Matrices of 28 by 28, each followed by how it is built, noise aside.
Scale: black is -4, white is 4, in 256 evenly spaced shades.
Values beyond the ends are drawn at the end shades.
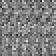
repeating columns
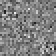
block diagonal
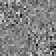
block diagonal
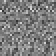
repeating columns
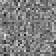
low rank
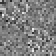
block diagonal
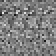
repeating columns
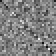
diagonal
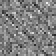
Toeplitz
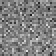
repeating columns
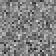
repeating columns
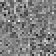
block diagonal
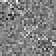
block diagonal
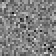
block diagonal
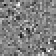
block diagonal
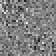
block diagonal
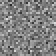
repeating columns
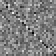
diagonal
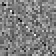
diagonal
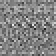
repeating columns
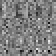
low rank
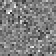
block diagonal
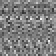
repeating columns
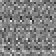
repeating columns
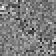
block diagonal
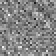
Toeplitz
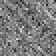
Toeplitz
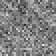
Toeplitz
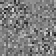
block diagonal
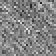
Toeplitz
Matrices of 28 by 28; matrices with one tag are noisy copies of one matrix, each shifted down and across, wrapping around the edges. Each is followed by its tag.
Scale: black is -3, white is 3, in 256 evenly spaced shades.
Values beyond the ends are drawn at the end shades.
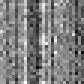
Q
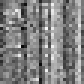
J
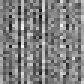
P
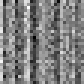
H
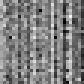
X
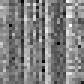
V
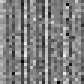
P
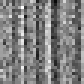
H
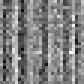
H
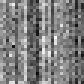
Q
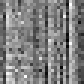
V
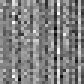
P
